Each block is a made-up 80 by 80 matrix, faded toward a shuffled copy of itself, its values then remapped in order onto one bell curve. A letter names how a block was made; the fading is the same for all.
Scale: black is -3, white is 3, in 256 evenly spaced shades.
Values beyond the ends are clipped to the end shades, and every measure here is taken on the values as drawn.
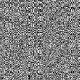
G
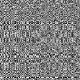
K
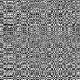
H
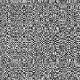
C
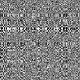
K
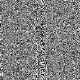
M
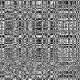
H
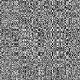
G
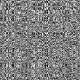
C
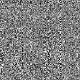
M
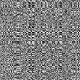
K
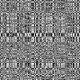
H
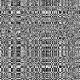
H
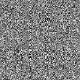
M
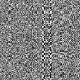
G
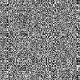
G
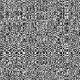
G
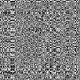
K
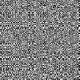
C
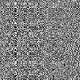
G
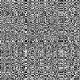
K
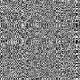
G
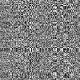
G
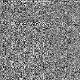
M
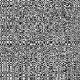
C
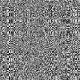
G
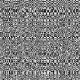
K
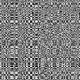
H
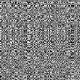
K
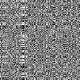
C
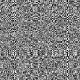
G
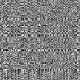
K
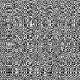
K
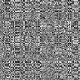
K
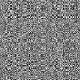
C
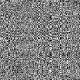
G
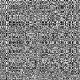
C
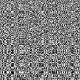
C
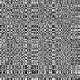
H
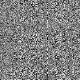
M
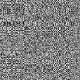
G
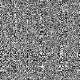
M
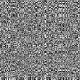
C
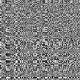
K
